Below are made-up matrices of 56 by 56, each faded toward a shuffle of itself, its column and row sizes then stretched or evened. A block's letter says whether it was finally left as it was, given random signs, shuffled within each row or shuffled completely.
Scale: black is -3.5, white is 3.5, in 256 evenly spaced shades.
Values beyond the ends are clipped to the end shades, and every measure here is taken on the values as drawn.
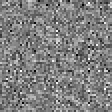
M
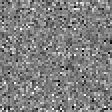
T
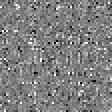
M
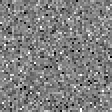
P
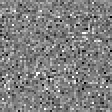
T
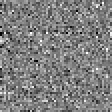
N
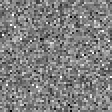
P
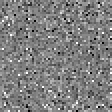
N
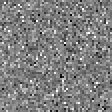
P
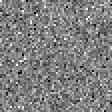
P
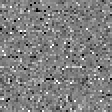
T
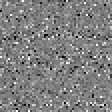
T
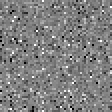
M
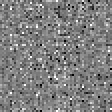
M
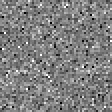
P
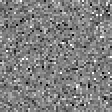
P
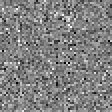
N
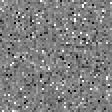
P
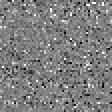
N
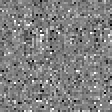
M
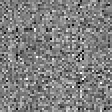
M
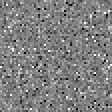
P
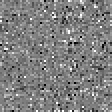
M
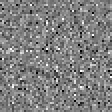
M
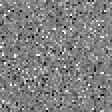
P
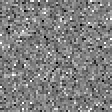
P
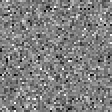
T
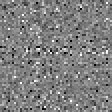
M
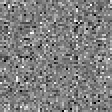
M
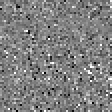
N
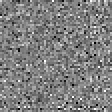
M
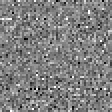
T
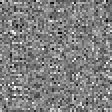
M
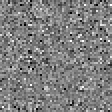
N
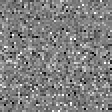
T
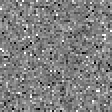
P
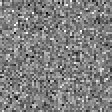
P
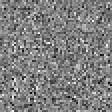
N
